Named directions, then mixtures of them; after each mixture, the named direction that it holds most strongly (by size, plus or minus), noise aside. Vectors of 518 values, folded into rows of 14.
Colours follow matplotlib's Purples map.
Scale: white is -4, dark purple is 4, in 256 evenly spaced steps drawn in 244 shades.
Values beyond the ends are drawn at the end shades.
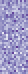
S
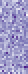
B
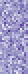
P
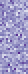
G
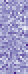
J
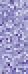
G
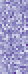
P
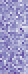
J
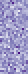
G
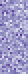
G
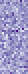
S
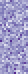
G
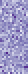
B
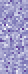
P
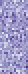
B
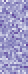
J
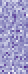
B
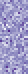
P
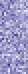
G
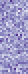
G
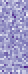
B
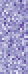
P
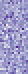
S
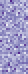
G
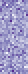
B
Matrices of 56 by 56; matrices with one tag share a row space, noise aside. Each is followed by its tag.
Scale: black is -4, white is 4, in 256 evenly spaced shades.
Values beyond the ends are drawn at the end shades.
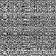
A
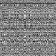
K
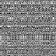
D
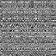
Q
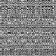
D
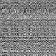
K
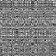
Q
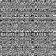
Q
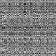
K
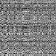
A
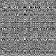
K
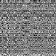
A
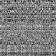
D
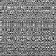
D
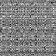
Q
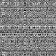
K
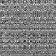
K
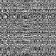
A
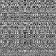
K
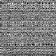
D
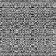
Q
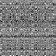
Q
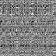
Q
